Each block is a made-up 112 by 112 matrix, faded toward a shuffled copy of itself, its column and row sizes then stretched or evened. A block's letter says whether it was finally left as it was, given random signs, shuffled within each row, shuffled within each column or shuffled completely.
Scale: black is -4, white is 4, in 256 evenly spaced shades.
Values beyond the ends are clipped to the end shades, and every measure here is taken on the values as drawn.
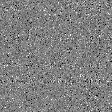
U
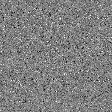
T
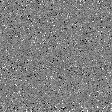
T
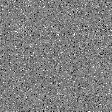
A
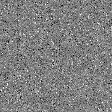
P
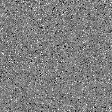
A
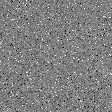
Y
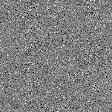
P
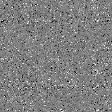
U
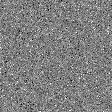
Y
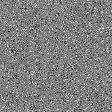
P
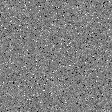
Y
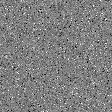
Y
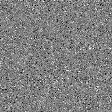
T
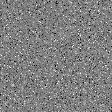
P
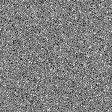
Y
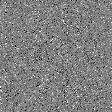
P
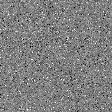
T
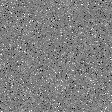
Y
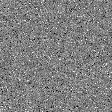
T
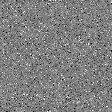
T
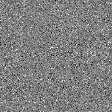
U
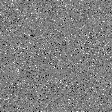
T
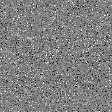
A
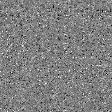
A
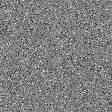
Y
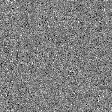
P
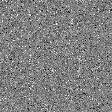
A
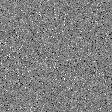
Y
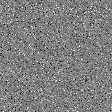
T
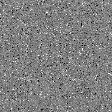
U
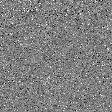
T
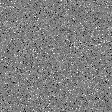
Y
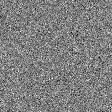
Y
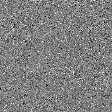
A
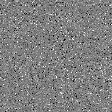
U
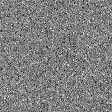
Y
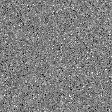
P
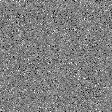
A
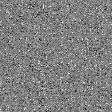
A
